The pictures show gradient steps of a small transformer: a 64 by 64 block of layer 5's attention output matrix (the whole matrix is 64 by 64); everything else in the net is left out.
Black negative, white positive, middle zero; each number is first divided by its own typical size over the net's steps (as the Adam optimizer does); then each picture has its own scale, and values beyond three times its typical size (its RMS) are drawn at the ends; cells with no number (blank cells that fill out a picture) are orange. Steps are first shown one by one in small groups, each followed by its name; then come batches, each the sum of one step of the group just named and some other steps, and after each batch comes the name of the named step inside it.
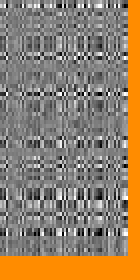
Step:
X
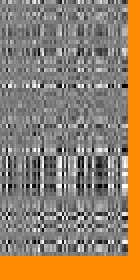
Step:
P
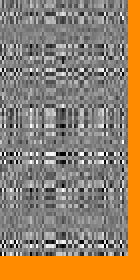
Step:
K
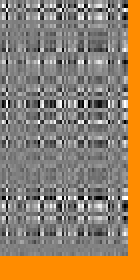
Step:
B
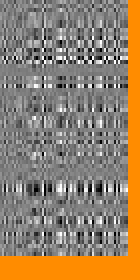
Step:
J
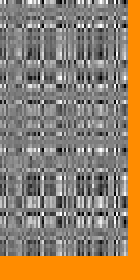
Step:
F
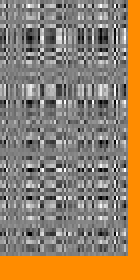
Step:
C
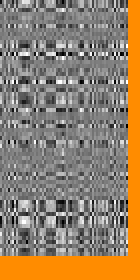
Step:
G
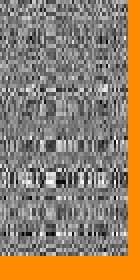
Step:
C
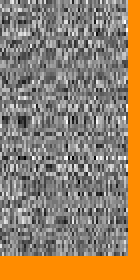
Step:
F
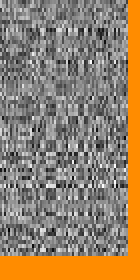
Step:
C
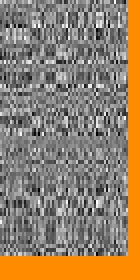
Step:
F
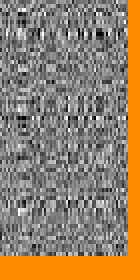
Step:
C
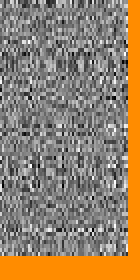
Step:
P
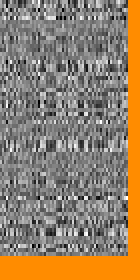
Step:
B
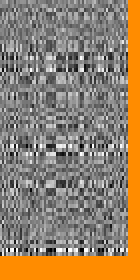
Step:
K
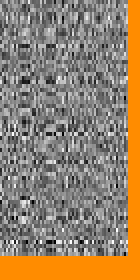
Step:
G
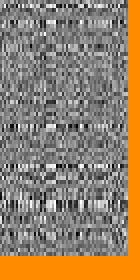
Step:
X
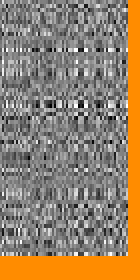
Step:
B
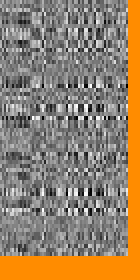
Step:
J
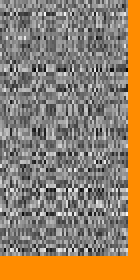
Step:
X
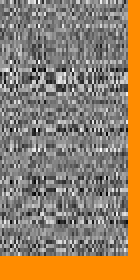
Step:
F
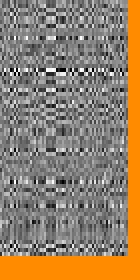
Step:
K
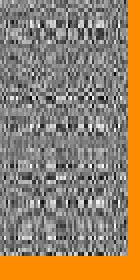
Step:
F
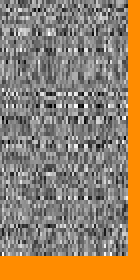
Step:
B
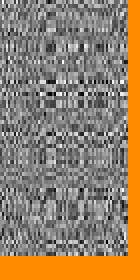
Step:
B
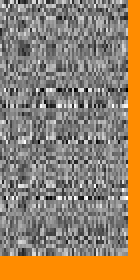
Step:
B
